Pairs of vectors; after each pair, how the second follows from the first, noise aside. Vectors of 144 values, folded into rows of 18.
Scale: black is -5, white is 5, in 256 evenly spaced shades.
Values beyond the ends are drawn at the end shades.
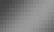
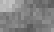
negated, partly zeroed.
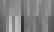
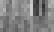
reversed, negated.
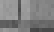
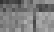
reversed.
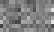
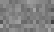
negated, shrunk.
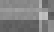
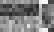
wrapped around, scaled up.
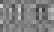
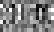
scaled up.
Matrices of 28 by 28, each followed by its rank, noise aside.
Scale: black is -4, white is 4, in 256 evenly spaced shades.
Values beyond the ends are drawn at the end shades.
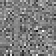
six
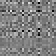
two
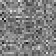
six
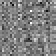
six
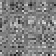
four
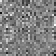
four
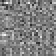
five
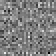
six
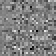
four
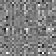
four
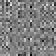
four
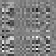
two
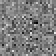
six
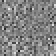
six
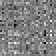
three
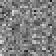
five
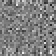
five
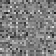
six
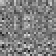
four
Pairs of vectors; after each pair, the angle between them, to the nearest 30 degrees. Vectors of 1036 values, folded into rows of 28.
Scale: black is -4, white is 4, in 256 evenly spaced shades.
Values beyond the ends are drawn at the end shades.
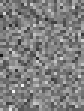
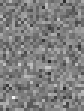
90 degrees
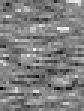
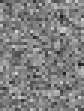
60 degrees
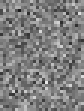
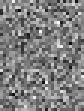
30 degrees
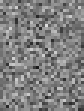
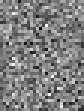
30 degrees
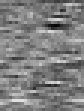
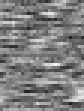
90 degrees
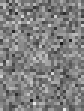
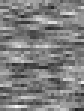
90 degrees
